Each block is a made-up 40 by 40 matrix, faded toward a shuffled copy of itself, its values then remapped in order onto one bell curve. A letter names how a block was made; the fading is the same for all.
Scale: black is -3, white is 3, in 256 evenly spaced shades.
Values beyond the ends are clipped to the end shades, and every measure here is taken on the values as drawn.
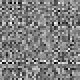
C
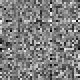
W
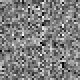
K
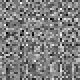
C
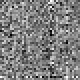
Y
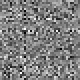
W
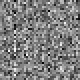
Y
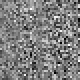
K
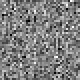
K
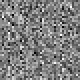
K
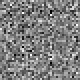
Y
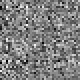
Y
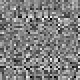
C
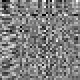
C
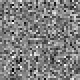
K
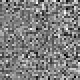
Y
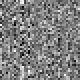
K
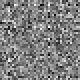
Y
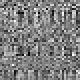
C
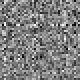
Y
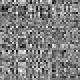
C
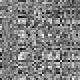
C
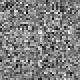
Y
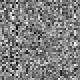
K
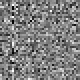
Y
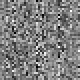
K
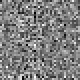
W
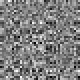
C
